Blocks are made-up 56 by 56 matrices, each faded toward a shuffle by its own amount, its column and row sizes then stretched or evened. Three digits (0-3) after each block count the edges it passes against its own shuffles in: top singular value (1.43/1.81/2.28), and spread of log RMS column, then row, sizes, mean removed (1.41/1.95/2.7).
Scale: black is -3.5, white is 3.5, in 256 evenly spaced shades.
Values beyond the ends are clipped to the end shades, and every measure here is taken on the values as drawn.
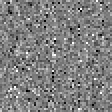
0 2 0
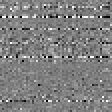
3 0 3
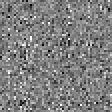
1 2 1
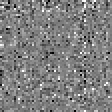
1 2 2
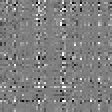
3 3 3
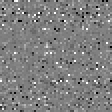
0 0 2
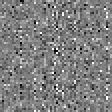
2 2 0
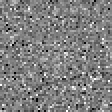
1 0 1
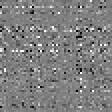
0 2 3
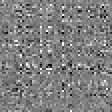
2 2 3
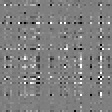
3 3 3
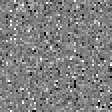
0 2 0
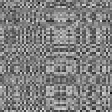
3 0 3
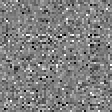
2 0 1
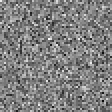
0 0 0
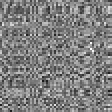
3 1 2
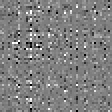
2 3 2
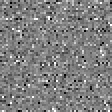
1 0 2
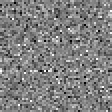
1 0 1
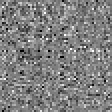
2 1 1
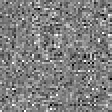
2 1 1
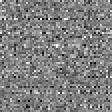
1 0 3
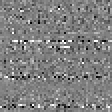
0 1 3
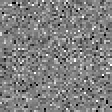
2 0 0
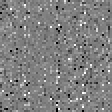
0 2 0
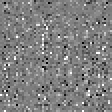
1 2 1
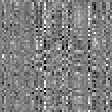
3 3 0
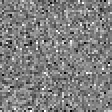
1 0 1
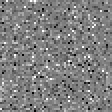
1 1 0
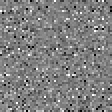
0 0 2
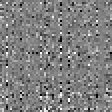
0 3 2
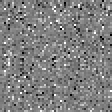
1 1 0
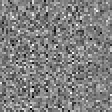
2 2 0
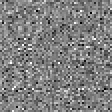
2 0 1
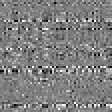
3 0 3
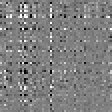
3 3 3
